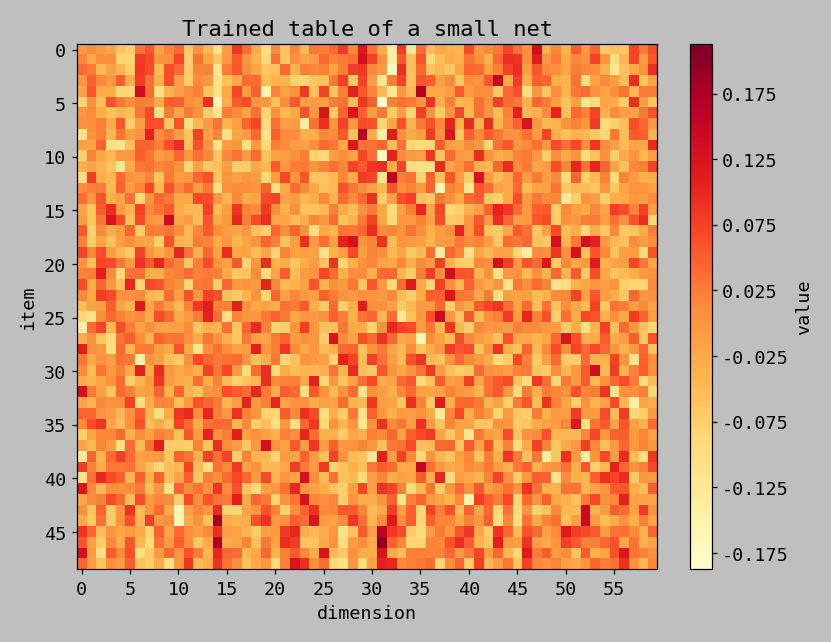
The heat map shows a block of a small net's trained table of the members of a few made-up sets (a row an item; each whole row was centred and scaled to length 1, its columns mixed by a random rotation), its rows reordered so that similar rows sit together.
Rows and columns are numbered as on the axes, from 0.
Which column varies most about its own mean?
31
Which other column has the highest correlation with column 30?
20
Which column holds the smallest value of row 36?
40
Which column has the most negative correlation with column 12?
54
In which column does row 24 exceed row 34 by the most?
29
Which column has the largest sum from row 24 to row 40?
13
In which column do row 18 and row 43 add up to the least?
10
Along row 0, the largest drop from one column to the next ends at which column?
34
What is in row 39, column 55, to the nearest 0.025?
0.1
